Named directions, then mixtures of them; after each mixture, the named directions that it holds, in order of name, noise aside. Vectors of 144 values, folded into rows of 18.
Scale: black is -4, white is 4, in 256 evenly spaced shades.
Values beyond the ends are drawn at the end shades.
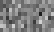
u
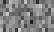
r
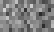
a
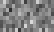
r, u.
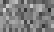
a, r.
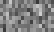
r, u.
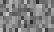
r.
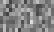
r.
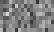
a, r.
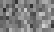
a.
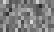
r.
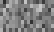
a, r.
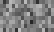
r.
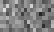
a.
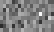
a, u.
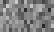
a, r.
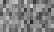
a, r.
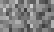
a.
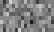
r.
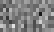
u.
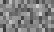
r, u.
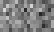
a.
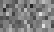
a.
